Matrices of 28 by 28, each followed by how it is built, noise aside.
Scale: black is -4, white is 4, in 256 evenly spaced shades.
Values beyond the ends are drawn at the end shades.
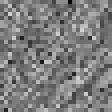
Hankel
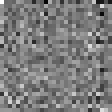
low rank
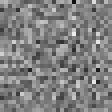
low rank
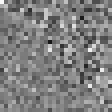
upper triangular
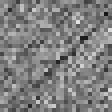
Hankel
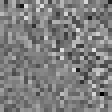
upper triangular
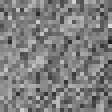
Hankel
